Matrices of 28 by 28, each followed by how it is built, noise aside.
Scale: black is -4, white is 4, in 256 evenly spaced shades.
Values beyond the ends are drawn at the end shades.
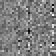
uneven columns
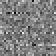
uneven rows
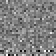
uneven rows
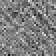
Toeplitz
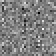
uneven columns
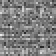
blocks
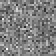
noise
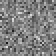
noise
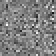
uneven columns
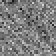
Toeplitz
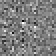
uneven columns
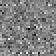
uneven rows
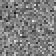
noise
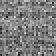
blocks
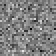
uneven rows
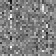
uneven columns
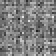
blocks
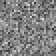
noise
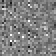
uneven columns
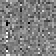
uneven columns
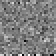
uneven rows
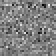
uneven rows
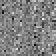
uneven columns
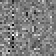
uneven columns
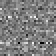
uneven rows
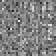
blocks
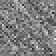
Toeplitz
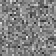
noise
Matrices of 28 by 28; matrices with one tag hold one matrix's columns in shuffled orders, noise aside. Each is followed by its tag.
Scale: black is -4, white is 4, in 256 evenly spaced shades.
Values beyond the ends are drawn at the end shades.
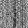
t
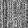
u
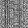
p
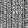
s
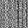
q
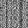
q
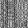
u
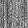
u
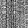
s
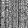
t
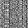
p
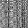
t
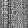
s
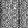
q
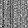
p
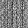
q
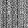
s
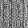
u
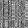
u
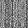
u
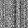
p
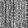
u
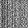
p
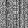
s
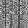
s
